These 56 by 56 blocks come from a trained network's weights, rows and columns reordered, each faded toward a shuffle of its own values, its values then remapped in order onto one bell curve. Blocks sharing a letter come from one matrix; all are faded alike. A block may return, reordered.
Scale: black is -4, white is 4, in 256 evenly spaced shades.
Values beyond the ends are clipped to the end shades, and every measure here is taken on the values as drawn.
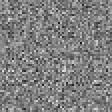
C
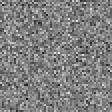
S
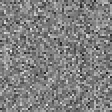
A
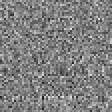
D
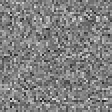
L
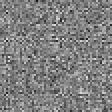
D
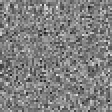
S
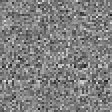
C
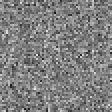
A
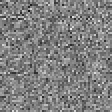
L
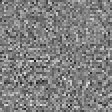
C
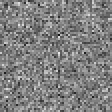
S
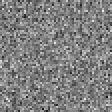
A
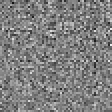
D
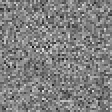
S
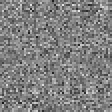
L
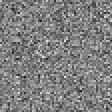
S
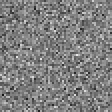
A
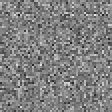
D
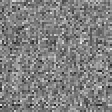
C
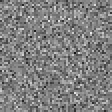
A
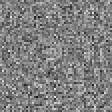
C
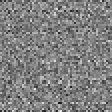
C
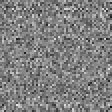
C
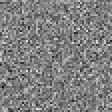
S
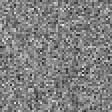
A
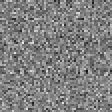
L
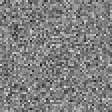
L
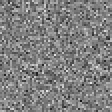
A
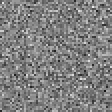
L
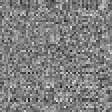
C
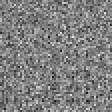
A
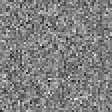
A
